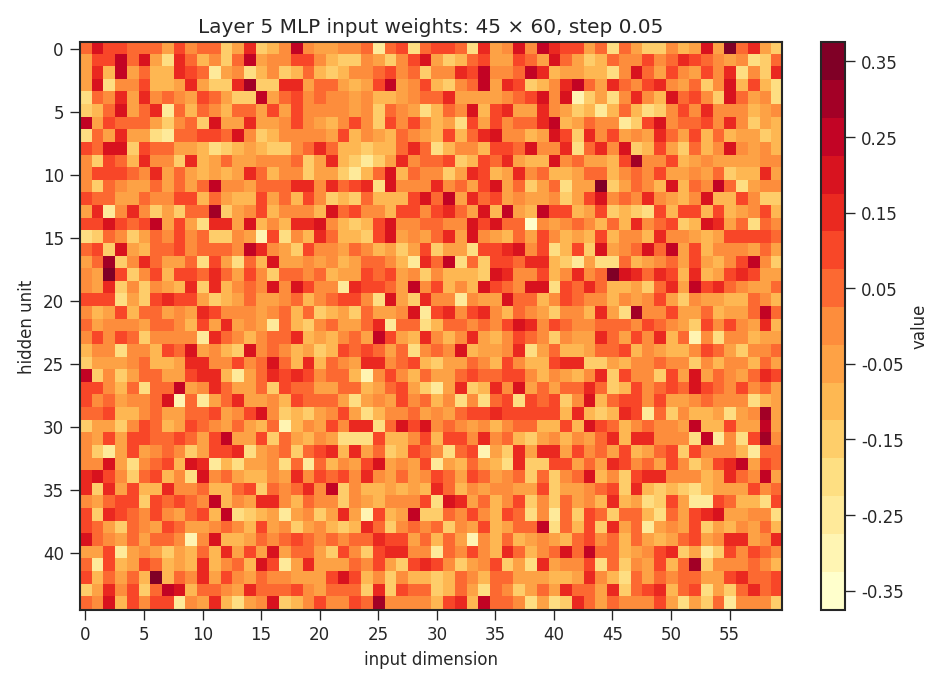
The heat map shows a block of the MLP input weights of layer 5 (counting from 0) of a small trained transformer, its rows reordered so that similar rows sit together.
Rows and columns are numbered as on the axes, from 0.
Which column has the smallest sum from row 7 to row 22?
51
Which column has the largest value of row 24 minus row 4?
14
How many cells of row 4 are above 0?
23
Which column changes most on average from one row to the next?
11
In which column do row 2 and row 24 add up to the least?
56
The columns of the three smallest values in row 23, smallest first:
52, 10, 54
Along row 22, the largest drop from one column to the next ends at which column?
26
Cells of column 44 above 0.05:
10
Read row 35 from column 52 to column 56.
-0.2 -0.1 -0.05 -0.05 -0.05
